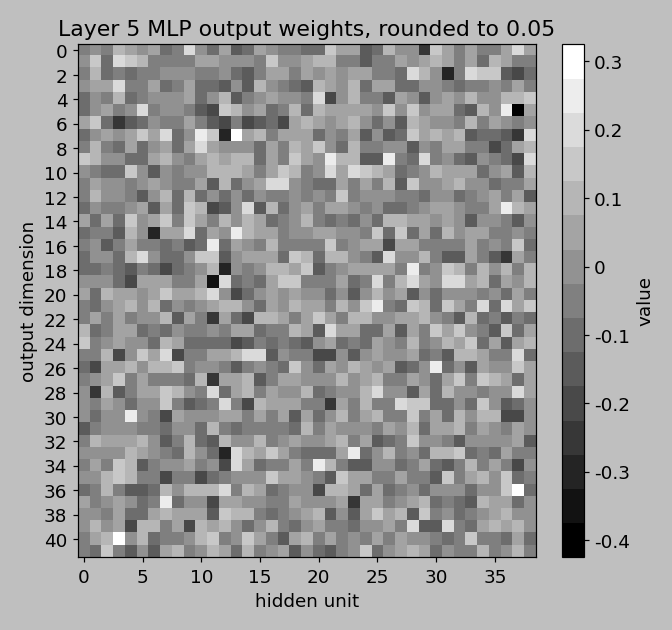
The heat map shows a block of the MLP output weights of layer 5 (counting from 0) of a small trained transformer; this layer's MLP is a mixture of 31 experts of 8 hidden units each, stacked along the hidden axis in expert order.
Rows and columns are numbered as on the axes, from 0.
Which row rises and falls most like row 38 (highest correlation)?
37
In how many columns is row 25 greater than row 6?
17
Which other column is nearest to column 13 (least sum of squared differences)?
14
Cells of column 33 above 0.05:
8
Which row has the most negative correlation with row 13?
29
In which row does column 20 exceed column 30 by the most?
34
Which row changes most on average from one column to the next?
7
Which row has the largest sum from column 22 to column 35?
19
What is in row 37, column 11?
-0.2
